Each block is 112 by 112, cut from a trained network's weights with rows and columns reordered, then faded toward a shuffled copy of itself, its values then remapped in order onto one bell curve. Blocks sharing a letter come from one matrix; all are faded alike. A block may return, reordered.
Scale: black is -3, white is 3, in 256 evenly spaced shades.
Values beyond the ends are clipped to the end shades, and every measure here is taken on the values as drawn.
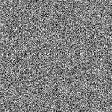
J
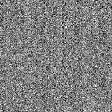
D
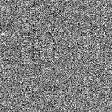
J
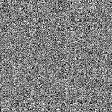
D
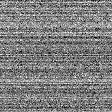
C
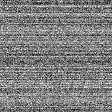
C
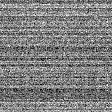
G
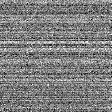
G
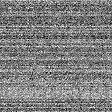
C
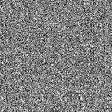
J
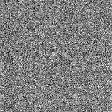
J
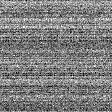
G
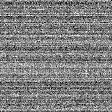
G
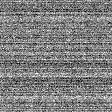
G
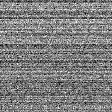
G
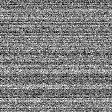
C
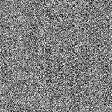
J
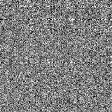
D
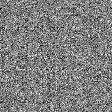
D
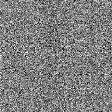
D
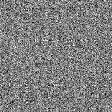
J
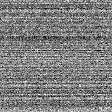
G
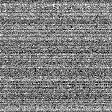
C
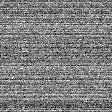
G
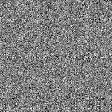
D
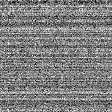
C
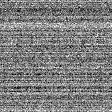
G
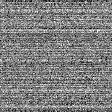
C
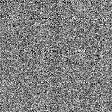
D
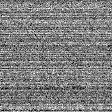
C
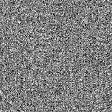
J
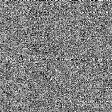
D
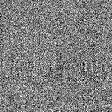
J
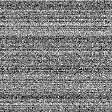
C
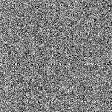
D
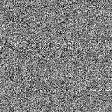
D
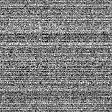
G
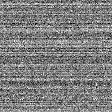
C
